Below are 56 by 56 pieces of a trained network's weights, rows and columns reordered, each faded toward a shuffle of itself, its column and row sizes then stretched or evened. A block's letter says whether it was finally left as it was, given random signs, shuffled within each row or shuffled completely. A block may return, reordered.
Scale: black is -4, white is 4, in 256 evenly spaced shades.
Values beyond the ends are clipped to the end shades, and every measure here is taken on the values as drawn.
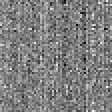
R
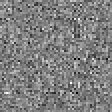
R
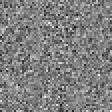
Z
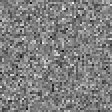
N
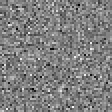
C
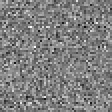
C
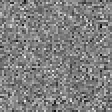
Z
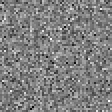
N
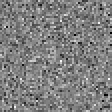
N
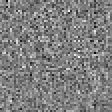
Z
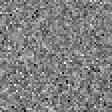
N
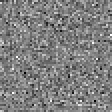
C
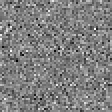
C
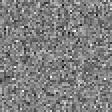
N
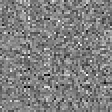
R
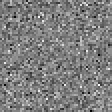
Z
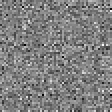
R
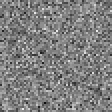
C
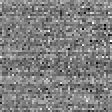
R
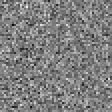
Z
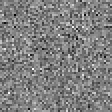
Z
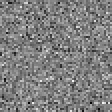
C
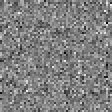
Z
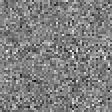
Z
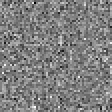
Z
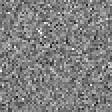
N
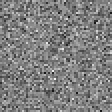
N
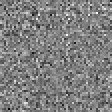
R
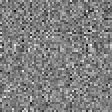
R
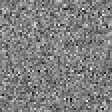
C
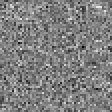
R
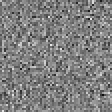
R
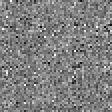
Z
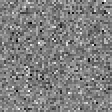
Z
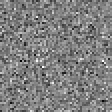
Z
